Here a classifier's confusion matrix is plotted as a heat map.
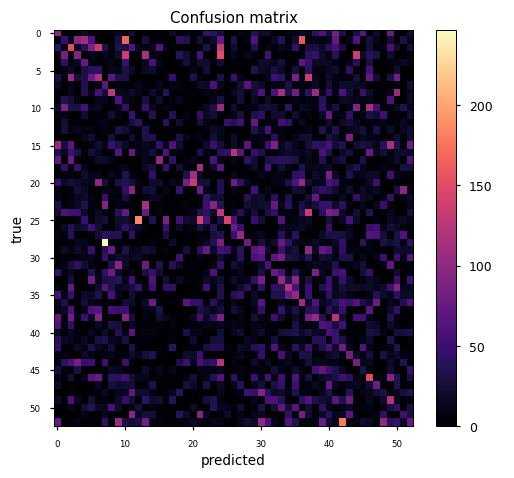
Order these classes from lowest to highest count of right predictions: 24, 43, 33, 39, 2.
39, 43, 33, 24, 2
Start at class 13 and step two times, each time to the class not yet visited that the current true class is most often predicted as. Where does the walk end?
9
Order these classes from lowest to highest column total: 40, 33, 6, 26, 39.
26, 6, 39, 33, 40
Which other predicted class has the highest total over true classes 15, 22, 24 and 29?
37
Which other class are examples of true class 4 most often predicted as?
36
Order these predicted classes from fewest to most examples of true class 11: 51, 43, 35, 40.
51, 35, 43, 40
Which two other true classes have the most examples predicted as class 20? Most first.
19, 36
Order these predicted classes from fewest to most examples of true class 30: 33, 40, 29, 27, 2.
2, 40, 27, 29, 33
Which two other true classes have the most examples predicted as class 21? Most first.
25, 18
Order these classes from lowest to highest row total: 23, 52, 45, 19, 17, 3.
45, 19, 17, 23, 3, 52
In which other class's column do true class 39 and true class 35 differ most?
34
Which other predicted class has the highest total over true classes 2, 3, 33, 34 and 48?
24
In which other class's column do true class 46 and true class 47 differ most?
49
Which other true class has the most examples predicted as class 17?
15
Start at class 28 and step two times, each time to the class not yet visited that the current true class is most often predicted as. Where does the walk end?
23
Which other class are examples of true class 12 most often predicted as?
29
